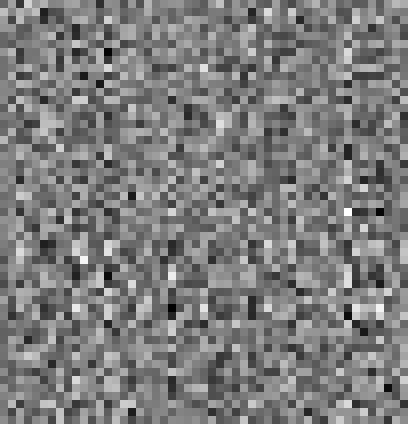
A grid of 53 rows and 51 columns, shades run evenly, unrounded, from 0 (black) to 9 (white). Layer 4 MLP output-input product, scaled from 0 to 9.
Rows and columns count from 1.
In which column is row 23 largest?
44
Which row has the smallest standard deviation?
50
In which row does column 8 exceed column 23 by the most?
19
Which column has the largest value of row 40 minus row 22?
48
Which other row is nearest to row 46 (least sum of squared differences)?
26
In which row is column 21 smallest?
33
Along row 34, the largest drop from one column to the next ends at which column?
45
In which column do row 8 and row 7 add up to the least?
14
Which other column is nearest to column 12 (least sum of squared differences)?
40
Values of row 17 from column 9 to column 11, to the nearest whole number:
5 3 3
